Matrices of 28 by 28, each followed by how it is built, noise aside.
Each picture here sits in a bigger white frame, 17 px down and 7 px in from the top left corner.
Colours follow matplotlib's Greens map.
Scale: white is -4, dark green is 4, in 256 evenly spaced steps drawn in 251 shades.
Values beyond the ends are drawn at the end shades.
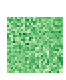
block diagonal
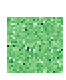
sparse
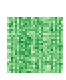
blocks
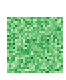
low rank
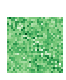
banded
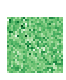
block diagonal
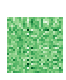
low rank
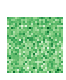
repeating columns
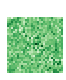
block diagonal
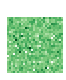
sparse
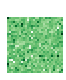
sparse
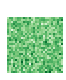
noise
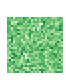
noise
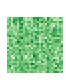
blocks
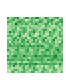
repeating columns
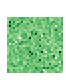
sparse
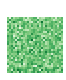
repeating columns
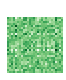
low rank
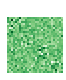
block diagonal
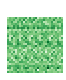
repeating columns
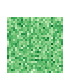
noise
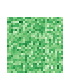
blocks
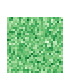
noise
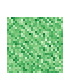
Toeplitz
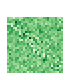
banded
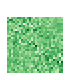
block diagonal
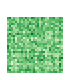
blocks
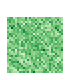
Toeplitz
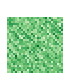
Toeplitz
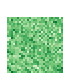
Toeplitz
